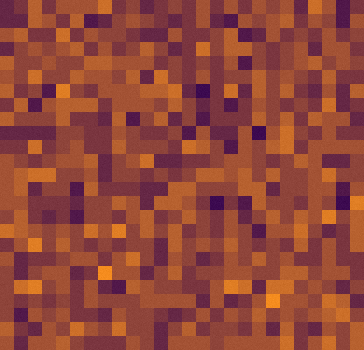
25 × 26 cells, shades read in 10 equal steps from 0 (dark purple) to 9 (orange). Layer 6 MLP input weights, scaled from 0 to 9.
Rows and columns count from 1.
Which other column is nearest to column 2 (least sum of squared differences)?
7
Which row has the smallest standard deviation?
5
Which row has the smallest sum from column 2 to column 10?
10
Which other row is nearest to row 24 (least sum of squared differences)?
19
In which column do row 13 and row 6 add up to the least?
11
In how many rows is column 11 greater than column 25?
13
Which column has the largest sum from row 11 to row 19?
26
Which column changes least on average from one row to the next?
16
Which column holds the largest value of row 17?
9
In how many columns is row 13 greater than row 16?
11
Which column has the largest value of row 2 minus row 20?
6
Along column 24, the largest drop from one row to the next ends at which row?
17
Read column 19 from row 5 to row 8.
4 6 6 5
